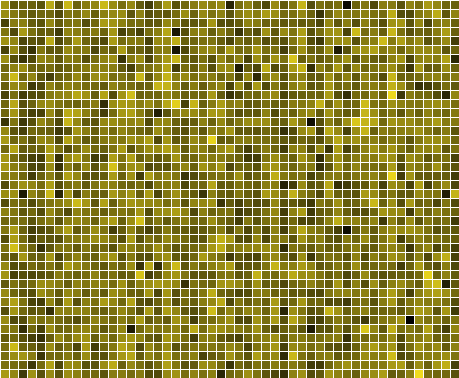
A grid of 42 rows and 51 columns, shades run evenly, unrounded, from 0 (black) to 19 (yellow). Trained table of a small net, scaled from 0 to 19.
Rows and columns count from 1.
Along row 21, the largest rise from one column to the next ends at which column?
47
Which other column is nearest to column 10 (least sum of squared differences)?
14
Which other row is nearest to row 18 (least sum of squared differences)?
19
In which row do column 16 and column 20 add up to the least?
4
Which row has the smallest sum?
26
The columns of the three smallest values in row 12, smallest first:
12, 21, 3
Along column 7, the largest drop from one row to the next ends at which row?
18
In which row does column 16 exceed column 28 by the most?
31
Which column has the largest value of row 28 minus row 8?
27
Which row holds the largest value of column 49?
32
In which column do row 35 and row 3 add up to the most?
24
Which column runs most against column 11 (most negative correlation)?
42
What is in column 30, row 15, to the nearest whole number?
9
